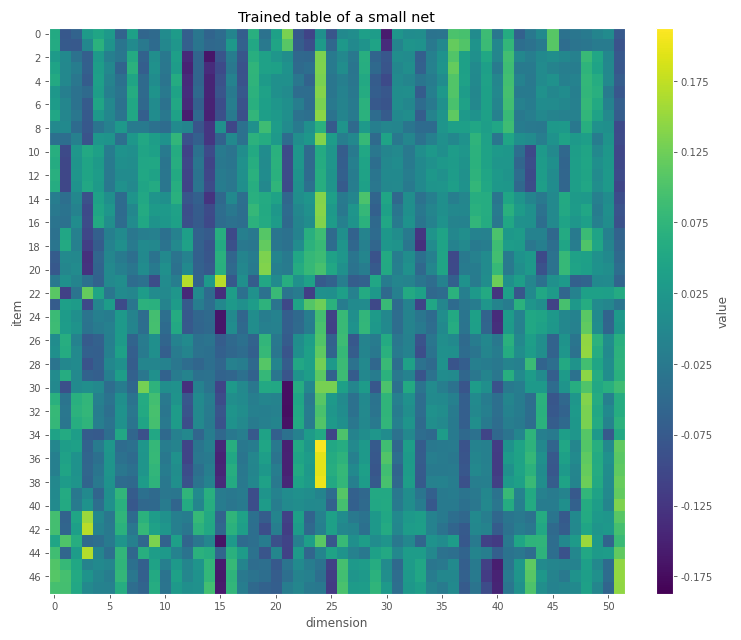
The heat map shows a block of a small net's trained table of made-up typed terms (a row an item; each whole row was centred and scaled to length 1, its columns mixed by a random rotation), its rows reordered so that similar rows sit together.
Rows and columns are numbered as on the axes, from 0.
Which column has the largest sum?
24
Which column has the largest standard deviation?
51
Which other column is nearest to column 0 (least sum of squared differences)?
44
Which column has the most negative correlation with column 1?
20
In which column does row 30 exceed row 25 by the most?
25
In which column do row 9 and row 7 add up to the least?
14
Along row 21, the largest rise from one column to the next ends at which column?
12
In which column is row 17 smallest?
33
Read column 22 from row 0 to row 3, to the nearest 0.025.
-0.075 -0.075 -0.05 -0.05
